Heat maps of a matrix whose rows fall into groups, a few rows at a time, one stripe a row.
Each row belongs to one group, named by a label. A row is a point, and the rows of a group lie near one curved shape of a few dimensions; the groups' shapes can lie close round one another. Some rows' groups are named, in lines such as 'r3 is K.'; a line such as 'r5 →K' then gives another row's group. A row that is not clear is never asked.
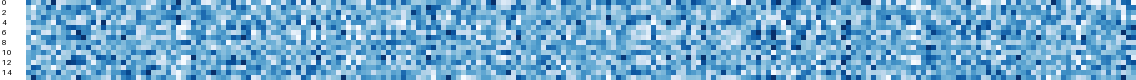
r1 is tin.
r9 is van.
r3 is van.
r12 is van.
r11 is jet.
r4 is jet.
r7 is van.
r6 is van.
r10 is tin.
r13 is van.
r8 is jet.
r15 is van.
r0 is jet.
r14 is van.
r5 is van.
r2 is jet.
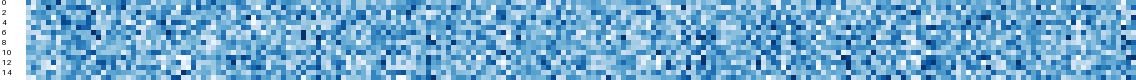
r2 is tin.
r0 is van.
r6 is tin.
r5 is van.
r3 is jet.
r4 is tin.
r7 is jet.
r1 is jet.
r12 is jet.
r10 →jet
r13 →jet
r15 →van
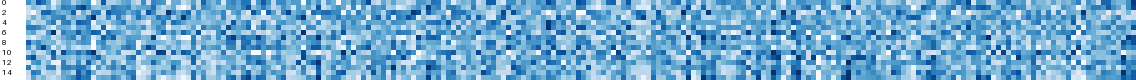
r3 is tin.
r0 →tin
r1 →jet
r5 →tin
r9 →tin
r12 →van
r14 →van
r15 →van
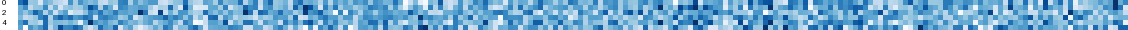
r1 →jet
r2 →tin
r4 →jet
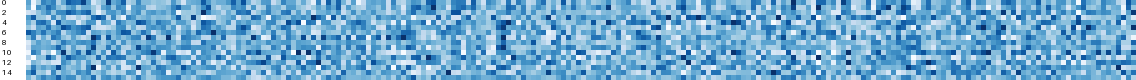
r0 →van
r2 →jet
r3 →jet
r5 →jet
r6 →van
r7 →tin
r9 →tin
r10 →jet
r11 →tin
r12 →van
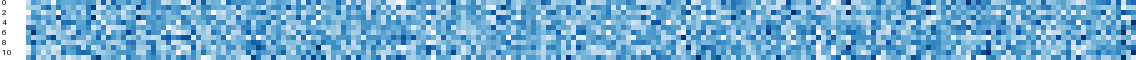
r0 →jet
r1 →tin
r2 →van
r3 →tin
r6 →van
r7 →jet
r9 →van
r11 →jet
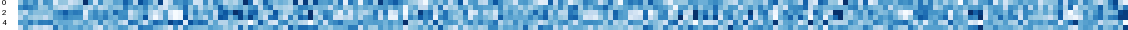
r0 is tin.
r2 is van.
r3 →van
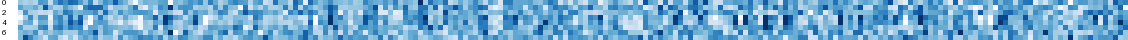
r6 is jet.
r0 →jet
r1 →jet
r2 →jet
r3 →van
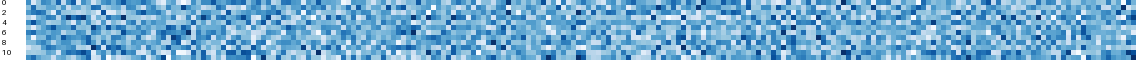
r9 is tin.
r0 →van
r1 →jet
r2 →tin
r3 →jet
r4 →tin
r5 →tin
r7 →tin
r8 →jet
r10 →van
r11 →tin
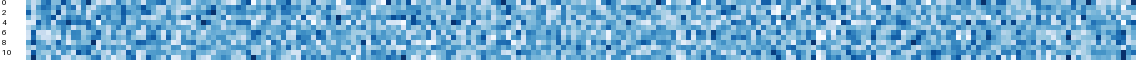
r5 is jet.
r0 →jet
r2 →van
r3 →jet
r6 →jet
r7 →jet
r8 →tin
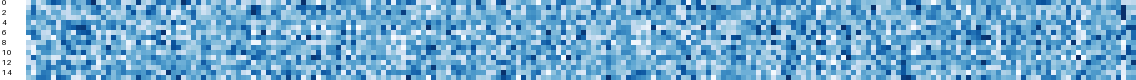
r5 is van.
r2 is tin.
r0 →tin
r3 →tin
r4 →tin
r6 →tin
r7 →jet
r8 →tin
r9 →van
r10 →van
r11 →van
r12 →jet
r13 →van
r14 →tin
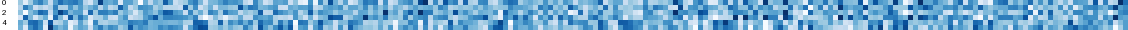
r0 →van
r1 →van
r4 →tin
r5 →tin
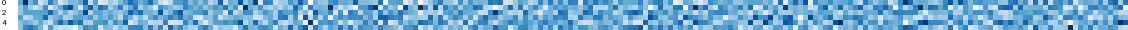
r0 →tin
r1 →jet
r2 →tin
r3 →jet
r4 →van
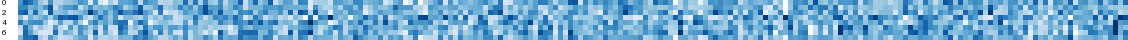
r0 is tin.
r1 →van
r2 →van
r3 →van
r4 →tin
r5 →van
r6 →van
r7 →tin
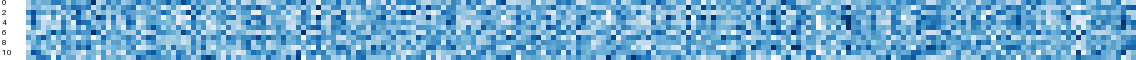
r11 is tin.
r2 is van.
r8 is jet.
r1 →van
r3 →jet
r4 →van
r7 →tin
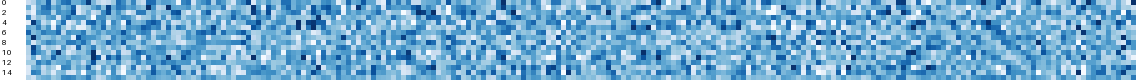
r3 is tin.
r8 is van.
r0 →jet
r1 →tin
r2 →van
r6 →van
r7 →van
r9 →van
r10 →tin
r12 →jet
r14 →van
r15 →jet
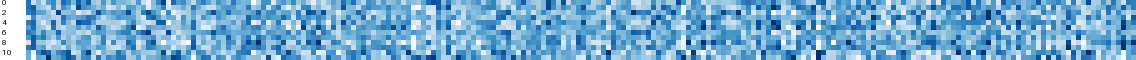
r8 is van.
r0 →tin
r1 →tin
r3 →jet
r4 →tin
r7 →tin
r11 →tin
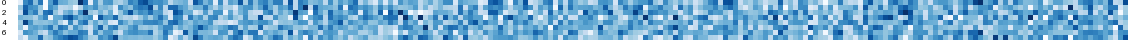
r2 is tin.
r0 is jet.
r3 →jet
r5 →van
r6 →jet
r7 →jet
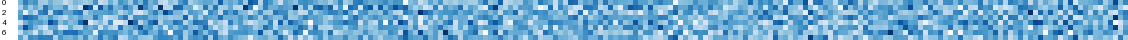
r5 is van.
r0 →tin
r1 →tin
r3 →tin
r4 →tin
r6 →jet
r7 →van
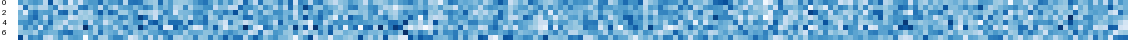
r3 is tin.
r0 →van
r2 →van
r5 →tin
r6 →jet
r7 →tin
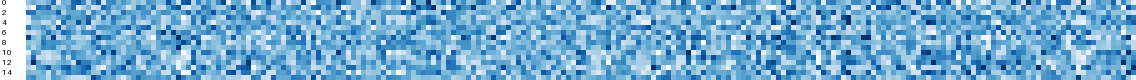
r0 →jet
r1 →van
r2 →van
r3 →jet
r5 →van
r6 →tin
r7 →jet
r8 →jet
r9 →jet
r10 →jet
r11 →jet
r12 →van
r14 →jet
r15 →jet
